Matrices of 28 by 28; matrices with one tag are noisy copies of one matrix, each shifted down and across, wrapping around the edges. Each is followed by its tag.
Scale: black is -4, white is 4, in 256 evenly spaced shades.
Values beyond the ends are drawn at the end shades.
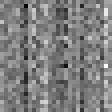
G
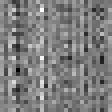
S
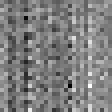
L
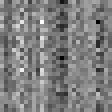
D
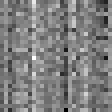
G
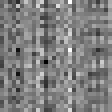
S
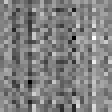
L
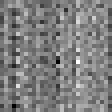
L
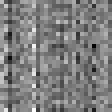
S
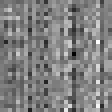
S
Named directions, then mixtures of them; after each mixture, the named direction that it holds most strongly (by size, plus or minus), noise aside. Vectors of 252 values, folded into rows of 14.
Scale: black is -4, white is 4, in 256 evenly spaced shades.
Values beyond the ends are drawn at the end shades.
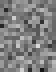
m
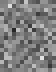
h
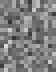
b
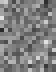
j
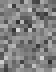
h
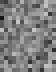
j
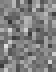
b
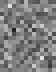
h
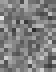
h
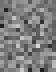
m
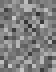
m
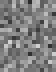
b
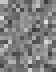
j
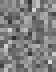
b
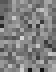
m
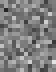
m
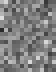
j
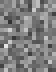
b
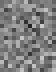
m
